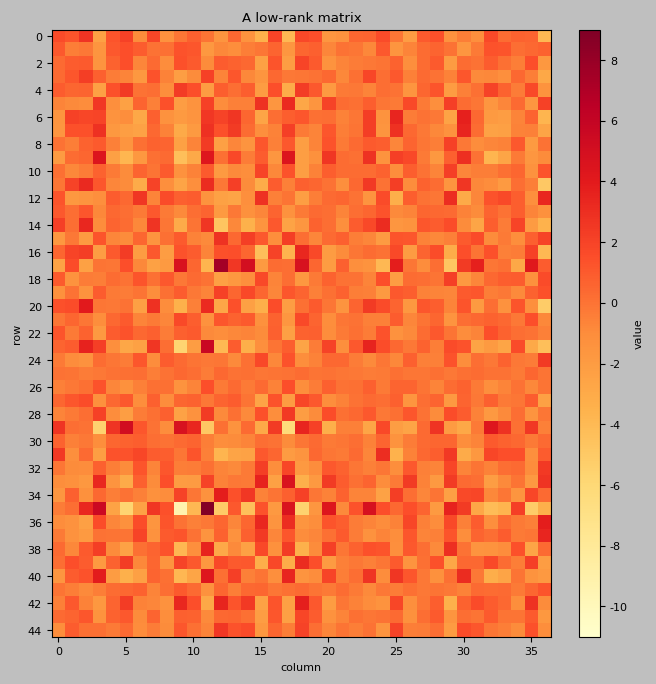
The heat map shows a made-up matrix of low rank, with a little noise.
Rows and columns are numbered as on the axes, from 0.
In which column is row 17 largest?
12
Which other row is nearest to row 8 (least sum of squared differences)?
10
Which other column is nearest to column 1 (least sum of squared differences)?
13
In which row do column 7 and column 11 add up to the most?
35
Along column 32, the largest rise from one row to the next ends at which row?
29
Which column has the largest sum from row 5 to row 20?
11
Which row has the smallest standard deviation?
25
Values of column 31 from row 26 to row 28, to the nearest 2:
0 0 0
